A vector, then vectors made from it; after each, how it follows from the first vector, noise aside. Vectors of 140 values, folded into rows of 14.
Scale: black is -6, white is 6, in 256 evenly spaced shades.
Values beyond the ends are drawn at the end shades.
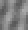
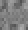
partly zeroed.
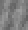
reversed, shrunk.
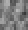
wrapped around.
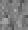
wrapped around, negated, partly zeroed.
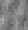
reversed, shrunk.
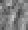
wrapped around.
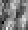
reversed, negated, scaled up.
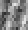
reversed, negated, scaled up.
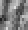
reversed, negated, scaled up.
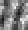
reversed, negated, scaled up.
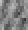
wrapped around.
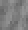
shrunk.
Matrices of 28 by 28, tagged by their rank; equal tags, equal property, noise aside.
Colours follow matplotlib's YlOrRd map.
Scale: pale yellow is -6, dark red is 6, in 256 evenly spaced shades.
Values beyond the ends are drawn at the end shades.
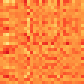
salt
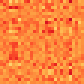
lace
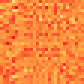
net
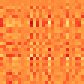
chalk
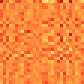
salt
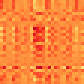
chalk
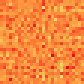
net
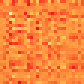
lace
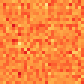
net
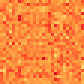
net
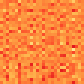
lace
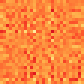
lace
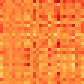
salt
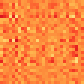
salt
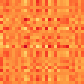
chalk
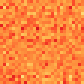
net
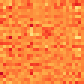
lace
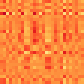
chalk
